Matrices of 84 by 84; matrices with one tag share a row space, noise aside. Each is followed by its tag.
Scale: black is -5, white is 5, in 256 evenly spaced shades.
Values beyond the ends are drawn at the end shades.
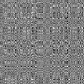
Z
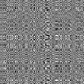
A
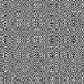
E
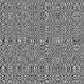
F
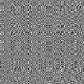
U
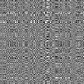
A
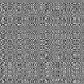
F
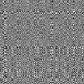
E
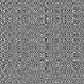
F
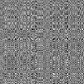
Z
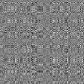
Z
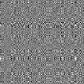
U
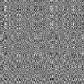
E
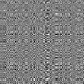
A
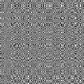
U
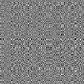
U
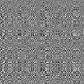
F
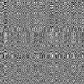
E
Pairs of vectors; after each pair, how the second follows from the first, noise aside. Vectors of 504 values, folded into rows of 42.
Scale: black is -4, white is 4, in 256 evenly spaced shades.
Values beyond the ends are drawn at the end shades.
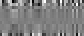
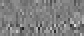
wrapped around, negated, shrunk.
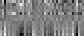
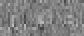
wrapped around, negated, shrunk.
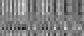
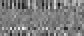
negated, partly zeroed.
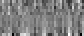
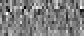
wrapped around.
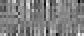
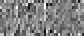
sign-scrambled.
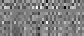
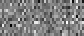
wrapped around.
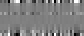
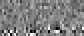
wrapped around.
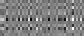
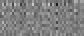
wrapped around, negated, shrunk.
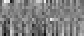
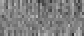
reversed, shrunk.
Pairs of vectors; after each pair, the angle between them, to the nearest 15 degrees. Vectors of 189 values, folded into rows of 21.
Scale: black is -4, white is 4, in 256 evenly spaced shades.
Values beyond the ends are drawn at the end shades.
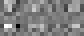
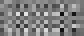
75 degrees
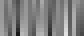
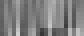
150 degrees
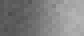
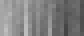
150 degrees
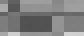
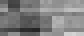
45 degrees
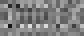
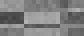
90 degrees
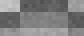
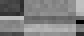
90 degrees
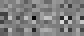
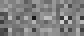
15 degrees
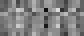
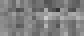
135 degrees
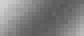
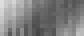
15 degrees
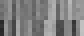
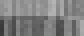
45 degrees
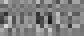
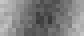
75 degrees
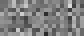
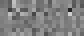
45 degrees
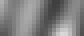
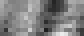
30 degrees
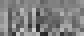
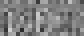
135 degrees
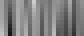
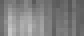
105 degrees
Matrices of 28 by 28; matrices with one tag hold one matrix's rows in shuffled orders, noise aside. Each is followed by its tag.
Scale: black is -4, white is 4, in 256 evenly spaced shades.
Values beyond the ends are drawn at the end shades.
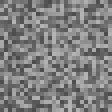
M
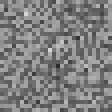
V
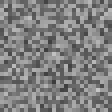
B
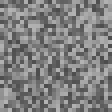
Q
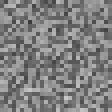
B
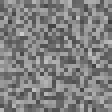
B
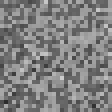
M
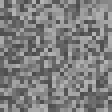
M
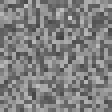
B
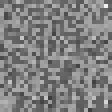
Q
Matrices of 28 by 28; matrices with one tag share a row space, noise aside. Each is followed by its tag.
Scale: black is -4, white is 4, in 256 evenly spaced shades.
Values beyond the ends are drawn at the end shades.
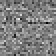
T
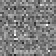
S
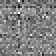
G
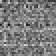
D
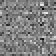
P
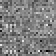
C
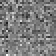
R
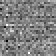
R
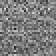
S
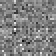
T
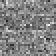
R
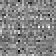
G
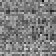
P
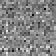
R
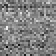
R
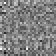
D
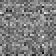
P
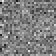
C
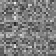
T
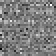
C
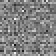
S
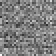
C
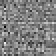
D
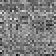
C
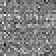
D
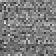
D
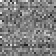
C
